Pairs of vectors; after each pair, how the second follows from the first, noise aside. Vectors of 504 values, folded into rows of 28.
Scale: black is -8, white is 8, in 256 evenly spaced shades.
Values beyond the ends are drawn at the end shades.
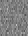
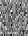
wrapped around, negated, scaled up.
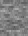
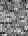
wrapped around, negated, scaled up.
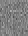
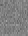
reversed, shrunk.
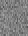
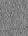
reversed, shrunk.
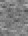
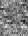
wrapped around, negated, scaled up.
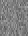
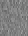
reversed, shrunk.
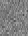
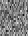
scaled up.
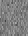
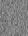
shrunk.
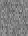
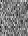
wrapped around, negated, scaled up.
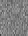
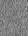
reversed, shrunk.
